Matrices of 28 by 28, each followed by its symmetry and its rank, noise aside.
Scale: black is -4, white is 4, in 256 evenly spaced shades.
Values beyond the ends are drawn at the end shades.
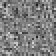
no symmetry, rank six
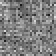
no symmetry, rank six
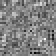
symmetric, rank six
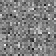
antisymmetric, rank six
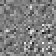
symmetric, rank six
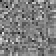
symmetric, rank seven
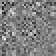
symmetric, rank six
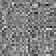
no symmetry, rank five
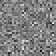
no symmetry, rank six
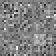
symmetric, rank six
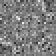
symmetric, rank seven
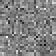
symmetric, rank six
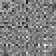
symmetric, rank five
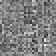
no symmetry, rank seven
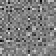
symmetric, rank five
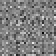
antisymmetric, rank six
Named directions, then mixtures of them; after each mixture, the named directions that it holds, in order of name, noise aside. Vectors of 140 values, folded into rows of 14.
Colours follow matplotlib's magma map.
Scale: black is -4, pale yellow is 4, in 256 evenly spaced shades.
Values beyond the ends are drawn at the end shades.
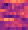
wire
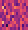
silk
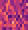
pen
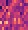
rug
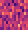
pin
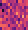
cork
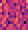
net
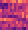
cork, wire.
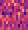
pin.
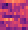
wire.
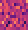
net, silk.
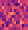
pin, silk.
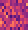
cork, pen, silk.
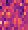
pin, rug.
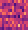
pen, pin, wire.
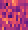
pin, rug, wire.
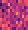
cork.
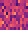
cork, pen, silk.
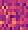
pen, rug, silk.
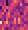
rug.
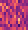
cork, pin, rug.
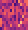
cork, pin, silk.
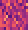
cork, pen, pin.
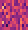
silk.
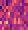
rug.
